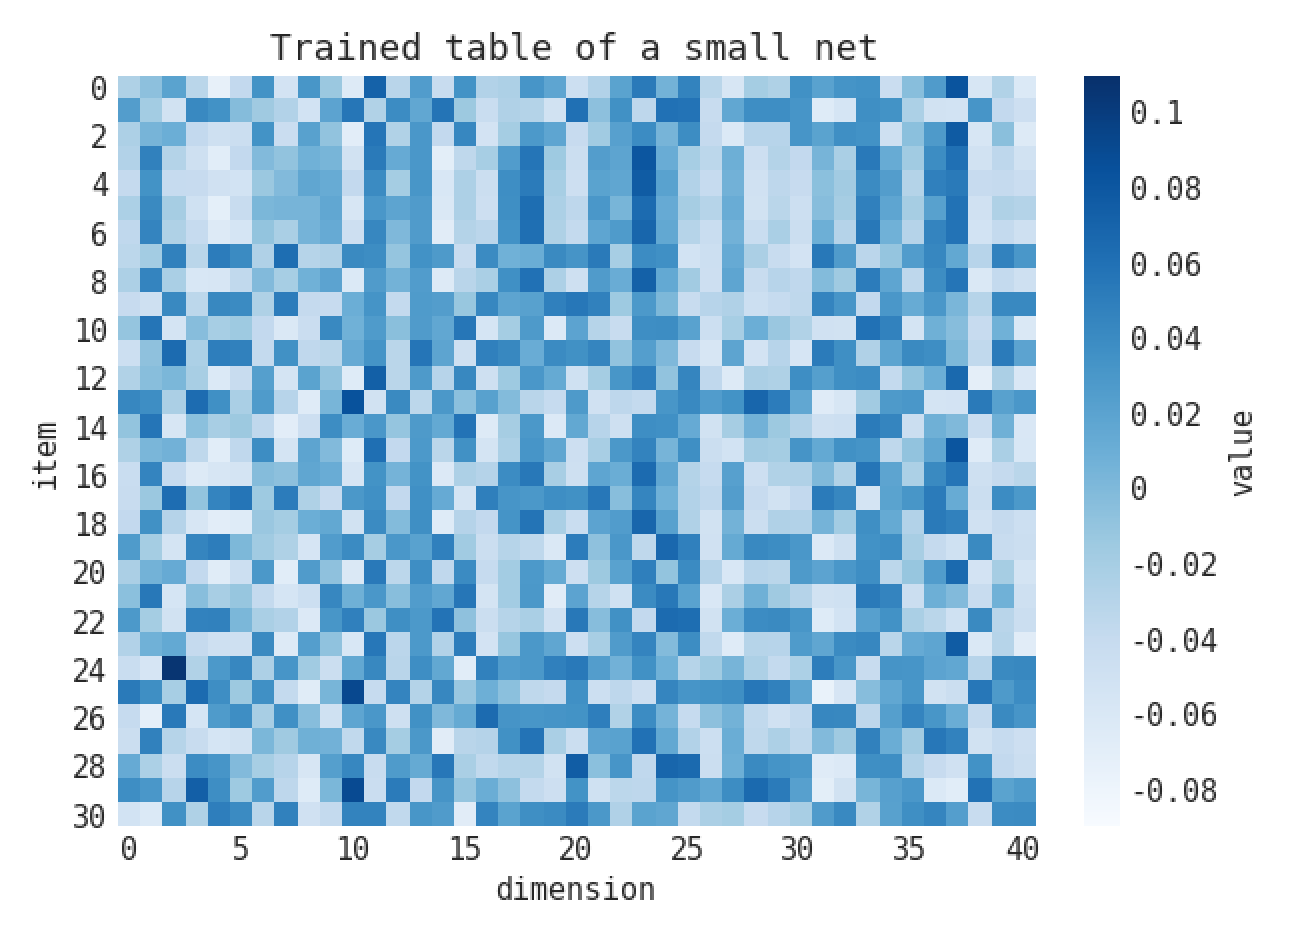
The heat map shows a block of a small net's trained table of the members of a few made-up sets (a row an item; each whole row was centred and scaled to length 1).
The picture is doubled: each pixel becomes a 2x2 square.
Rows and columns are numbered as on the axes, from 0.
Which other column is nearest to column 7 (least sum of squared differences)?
16
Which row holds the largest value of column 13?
11
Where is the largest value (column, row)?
2, 24
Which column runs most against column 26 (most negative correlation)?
13
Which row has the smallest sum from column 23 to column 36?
9
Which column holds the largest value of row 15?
37
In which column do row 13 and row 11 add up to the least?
8
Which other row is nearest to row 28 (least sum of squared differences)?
1
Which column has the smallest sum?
26
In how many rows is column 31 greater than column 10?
20
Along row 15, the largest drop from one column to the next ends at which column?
38
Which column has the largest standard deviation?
10
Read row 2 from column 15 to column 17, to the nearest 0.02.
0.04 -0.06 -0.02
